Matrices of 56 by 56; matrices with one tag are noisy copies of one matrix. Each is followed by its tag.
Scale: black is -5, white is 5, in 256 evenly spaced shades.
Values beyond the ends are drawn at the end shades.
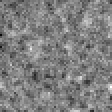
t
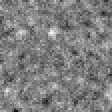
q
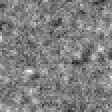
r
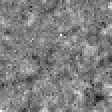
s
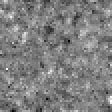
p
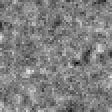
r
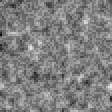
t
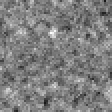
q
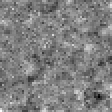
s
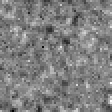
p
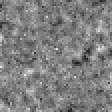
r
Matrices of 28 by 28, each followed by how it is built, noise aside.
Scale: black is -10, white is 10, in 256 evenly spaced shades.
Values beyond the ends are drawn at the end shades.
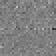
uneven rows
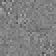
block diagonal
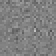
low rank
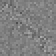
banded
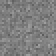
blocks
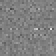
uneven rows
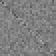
diagonal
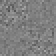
block diagonal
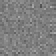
low rank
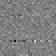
uneven rows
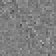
block diagonal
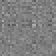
low rank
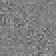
block diagonal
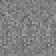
repeating columns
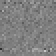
uneven rows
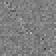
banded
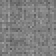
blocks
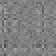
low rank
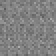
repeating columns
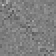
block diagonal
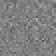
low rank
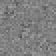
block diagonal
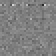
uneven rows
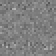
uneven rows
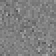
block diagonal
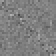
banded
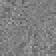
block diagonal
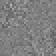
block diagonal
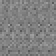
repeating columns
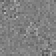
block diagonal
